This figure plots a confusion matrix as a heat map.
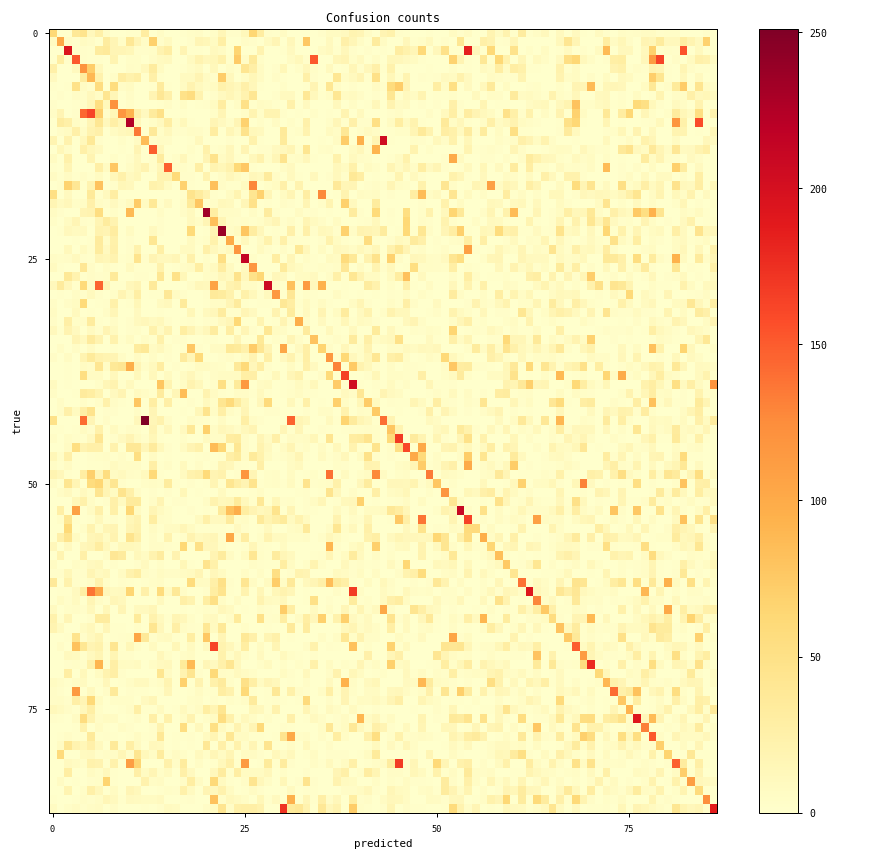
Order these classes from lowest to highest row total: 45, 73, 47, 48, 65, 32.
32, 48, 47, 45, 73, 65
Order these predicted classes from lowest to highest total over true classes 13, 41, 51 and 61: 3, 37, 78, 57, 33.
3, 57, 33, 37, 78
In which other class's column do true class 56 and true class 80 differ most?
23
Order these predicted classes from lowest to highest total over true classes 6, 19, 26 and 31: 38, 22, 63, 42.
63, 42, 22, 38
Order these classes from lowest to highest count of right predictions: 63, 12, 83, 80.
80, 12, 83, 63
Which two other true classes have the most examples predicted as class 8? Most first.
15, 6
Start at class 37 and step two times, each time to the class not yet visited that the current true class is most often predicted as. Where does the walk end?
84
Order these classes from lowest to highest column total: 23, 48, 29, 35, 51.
35, 29, 51, 23, 48
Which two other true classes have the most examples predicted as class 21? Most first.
68, 28
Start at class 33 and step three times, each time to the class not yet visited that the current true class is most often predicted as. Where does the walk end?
17
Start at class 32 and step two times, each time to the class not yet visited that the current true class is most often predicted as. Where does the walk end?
54
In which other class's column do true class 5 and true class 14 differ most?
52
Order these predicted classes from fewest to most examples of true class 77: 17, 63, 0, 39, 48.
0, 48, 39, 17, 63
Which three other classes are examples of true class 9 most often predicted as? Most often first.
5, 4, 10
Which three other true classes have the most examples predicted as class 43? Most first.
12, 64, 22
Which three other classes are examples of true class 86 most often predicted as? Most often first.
30, 39, 52
